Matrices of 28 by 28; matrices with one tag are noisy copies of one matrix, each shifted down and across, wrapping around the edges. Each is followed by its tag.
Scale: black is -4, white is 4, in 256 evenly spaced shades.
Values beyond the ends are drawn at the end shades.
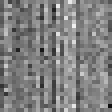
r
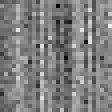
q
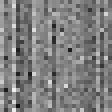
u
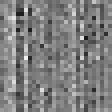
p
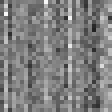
q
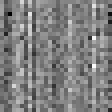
q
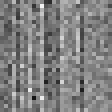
u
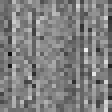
u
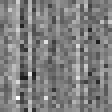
p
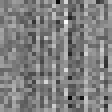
u
